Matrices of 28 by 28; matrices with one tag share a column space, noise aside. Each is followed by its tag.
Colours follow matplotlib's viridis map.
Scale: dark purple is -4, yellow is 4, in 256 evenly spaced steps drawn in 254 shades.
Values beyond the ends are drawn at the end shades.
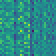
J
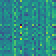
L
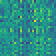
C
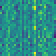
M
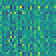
M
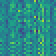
C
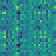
M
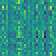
M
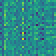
L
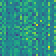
L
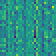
M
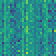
C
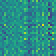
L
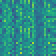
C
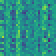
M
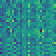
C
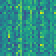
M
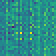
L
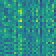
C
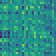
M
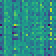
L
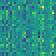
M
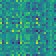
J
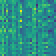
C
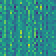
M
